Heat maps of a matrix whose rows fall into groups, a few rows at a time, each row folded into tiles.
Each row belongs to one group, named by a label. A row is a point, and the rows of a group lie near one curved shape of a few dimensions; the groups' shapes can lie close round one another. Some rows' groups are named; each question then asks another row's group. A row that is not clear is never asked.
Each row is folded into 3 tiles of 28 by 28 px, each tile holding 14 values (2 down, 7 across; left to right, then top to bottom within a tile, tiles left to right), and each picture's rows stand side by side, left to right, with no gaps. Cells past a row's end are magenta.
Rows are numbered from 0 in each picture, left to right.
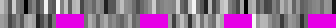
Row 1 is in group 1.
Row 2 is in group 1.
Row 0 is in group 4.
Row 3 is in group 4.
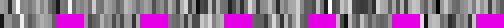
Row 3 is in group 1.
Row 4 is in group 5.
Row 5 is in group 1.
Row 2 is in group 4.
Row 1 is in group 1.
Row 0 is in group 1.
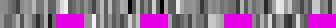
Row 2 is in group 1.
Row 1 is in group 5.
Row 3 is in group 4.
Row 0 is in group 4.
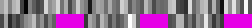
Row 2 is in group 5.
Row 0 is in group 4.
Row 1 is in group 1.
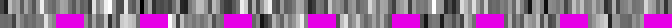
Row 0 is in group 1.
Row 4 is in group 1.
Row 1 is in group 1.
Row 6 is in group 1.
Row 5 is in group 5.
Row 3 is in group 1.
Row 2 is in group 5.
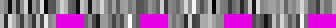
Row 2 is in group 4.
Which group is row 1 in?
1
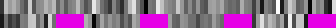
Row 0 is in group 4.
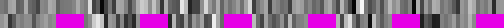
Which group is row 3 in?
5
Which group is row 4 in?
1
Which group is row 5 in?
4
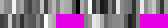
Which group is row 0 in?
5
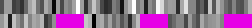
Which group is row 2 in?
4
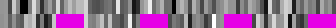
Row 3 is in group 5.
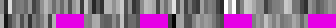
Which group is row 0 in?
1
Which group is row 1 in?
5
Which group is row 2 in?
5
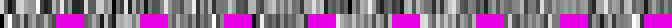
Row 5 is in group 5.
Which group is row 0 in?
5
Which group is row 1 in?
4
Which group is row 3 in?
5
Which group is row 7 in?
1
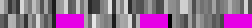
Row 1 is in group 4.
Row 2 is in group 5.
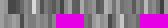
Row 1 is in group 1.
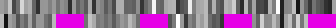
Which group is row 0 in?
1
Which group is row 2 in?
5
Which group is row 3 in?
4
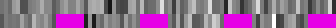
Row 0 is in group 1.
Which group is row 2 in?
1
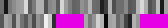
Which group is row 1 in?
1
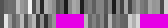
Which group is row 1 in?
5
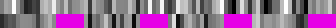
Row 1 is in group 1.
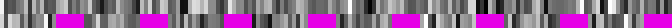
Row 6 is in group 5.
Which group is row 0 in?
4
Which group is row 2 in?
4
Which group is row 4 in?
5
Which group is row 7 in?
1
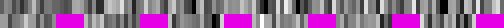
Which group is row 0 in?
5
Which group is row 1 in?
4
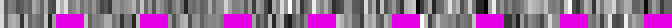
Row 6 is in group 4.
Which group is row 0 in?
4
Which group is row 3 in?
4
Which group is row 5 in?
5
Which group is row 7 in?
1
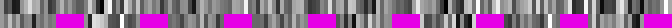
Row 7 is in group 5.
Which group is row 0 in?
4
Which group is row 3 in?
1
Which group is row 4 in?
4
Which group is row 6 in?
4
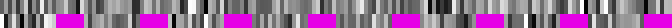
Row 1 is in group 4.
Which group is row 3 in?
4
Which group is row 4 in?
1
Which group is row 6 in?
1
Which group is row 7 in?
1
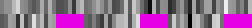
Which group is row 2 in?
1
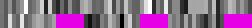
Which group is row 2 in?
4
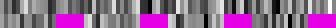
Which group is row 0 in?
4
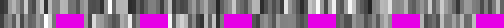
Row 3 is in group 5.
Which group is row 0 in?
1
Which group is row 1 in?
4
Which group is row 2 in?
4
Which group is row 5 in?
1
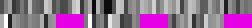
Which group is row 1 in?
1
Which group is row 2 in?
1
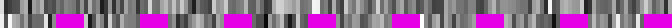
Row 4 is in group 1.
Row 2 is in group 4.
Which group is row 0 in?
4
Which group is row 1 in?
5
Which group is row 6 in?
4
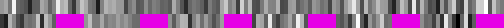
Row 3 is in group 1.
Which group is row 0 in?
5
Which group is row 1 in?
5
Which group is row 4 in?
1
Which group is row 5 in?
4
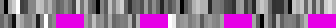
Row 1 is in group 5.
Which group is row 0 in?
1
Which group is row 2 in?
5
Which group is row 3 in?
5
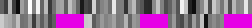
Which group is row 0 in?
4
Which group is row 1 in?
5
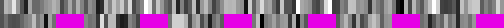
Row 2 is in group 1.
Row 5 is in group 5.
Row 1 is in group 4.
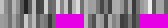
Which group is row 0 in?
4
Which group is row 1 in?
4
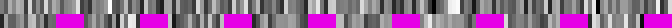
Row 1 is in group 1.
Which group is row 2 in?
1
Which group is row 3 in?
5
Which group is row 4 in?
5
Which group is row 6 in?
5
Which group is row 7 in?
1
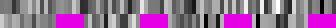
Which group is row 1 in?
1
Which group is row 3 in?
1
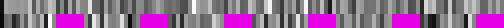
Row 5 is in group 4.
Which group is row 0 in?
4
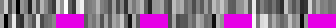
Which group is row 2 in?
4
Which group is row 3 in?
4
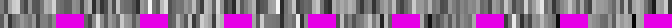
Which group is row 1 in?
5
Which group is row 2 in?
4
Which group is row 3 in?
4
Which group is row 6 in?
5
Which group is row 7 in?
4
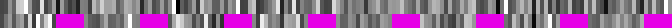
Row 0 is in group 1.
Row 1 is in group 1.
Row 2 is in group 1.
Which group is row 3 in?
4
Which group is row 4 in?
5
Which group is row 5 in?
5
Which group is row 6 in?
4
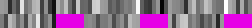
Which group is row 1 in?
5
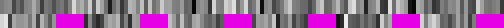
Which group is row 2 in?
4
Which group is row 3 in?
1
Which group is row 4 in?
5
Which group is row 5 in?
4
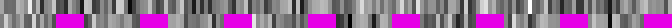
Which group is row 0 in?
5
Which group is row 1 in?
5
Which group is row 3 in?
4
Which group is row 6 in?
4
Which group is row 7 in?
1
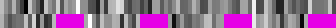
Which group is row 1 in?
5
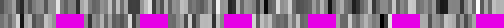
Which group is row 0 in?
1
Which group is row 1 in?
4
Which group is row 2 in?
4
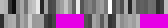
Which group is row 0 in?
5
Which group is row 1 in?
4
